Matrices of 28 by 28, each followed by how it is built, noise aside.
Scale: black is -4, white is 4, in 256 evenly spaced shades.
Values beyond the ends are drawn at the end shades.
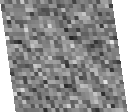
Toeplitz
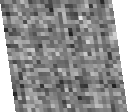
blocks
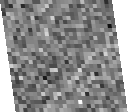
Hankel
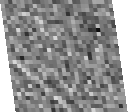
Toeplitz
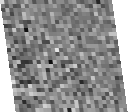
lower triangular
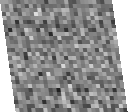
repeating columns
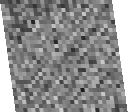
Hankel
